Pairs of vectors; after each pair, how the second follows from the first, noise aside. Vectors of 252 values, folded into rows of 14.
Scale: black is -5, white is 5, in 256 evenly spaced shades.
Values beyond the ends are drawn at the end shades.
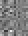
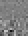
negated, partly zeroed.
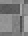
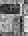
scaled up.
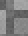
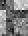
scaled up.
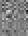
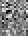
negated, scaled up.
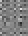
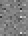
negated, partly zeroed.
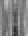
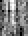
reversed, negated, scaled up.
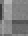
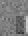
reversed, negated, partly zeroed.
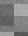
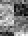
negated, scaled up.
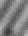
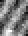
negated, scaled up.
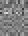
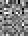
scaled up.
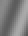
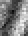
scaled up.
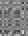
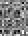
scaled up.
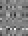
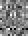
negated, scaled up.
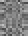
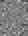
negated, partly zeroed.
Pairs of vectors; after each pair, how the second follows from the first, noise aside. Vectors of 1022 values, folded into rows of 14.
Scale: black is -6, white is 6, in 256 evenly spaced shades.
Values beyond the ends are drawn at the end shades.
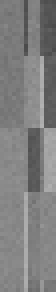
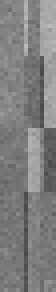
negated.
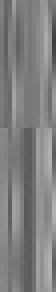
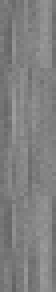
wrapped around, negated, shrunk.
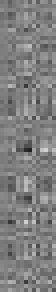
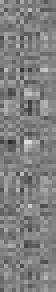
reversed, negated.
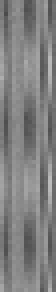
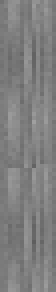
wrapped around, negated, shrunk.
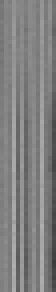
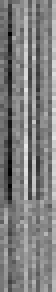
wrapped around, scaled up.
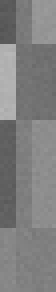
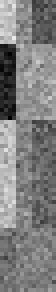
negated, scaled up.
